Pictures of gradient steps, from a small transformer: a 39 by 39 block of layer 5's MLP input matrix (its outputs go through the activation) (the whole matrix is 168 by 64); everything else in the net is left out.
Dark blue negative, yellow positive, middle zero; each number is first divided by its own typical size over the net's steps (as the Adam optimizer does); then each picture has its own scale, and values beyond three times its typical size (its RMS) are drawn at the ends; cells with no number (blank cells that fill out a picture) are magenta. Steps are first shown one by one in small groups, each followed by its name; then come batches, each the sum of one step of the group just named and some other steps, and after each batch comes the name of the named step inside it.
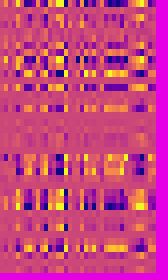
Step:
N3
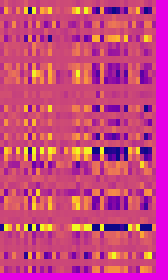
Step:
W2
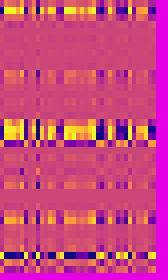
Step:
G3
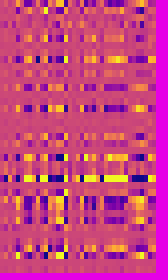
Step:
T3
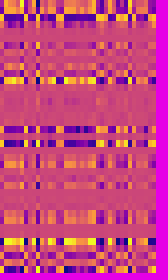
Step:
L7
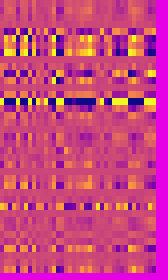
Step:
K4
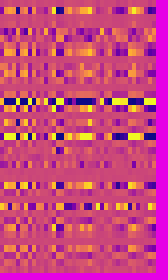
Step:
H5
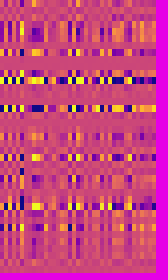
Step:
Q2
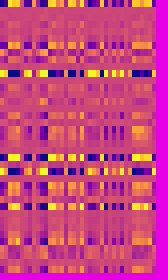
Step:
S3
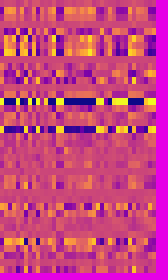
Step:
K4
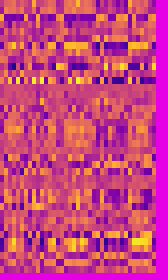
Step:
Q2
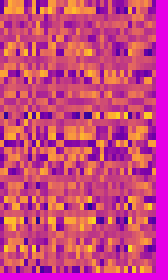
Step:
S3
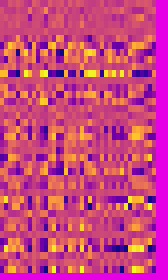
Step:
S3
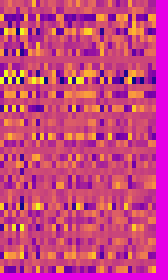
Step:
Q2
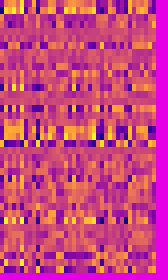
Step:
G3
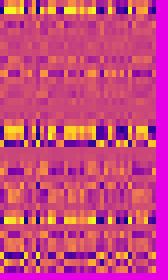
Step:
G3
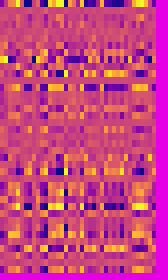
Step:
N3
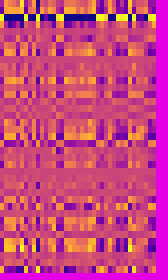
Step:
L7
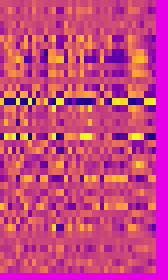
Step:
H5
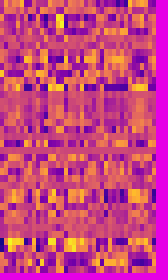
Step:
L7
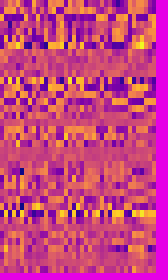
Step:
Q2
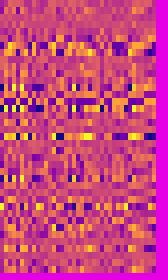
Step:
H5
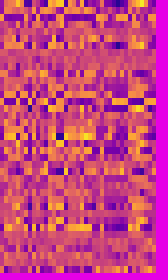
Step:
S3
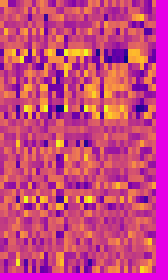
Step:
N3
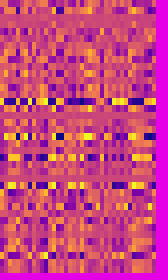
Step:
H5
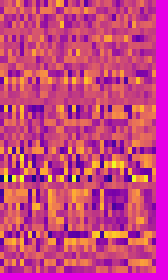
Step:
L7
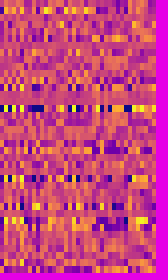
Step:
Q2
